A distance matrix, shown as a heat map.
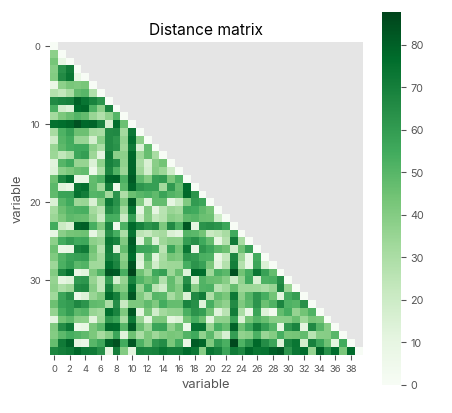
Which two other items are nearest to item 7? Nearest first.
39, 10
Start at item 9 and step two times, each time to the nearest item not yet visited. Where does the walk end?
22
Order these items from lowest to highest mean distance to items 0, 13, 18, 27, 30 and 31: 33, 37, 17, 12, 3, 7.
37, 12, 33, 3, 17, 7
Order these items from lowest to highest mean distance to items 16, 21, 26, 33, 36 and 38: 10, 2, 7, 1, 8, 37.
37, 1, 2, 8, 7, 10
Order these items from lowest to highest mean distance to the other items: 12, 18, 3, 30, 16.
16, 12, 30, 3, 18
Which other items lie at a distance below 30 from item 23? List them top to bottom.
1, 2, 8, 18, 26, 30
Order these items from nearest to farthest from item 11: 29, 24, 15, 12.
24, 15, 12, 29
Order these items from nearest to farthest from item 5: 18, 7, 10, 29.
29, 18, 7, 10
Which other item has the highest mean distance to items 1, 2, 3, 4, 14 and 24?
10
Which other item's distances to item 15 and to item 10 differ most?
20
